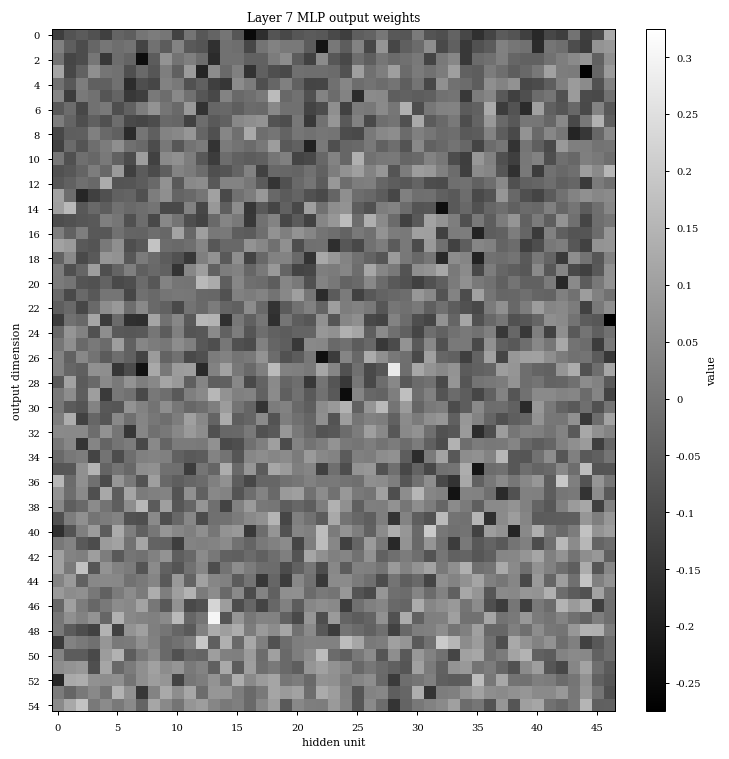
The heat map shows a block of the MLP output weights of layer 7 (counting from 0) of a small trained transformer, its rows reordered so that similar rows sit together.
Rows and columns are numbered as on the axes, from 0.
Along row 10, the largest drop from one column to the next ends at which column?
8
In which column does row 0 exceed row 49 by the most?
46
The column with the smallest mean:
6
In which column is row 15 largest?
24
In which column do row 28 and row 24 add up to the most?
1
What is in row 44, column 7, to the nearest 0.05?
0
